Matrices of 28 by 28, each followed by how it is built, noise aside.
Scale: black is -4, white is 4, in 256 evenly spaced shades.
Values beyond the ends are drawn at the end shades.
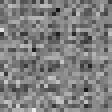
blocks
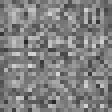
blocks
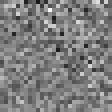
upper triangular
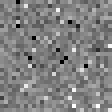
sparse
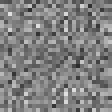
blocks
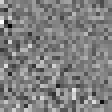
lower triangular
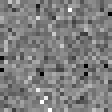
sparse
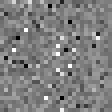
sparse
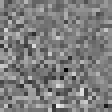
lower triangular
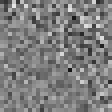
upper triangular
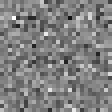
uneven rows
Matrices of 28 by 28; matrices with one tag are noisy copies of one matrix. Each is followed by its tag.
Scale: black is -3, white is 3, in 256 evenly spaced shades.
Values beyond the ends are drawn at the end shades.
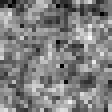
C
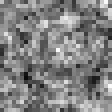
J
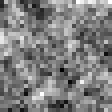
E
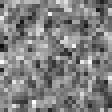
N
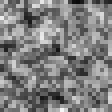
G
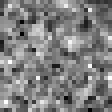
N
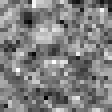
G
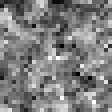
C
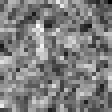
N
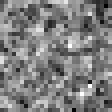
N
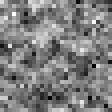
G
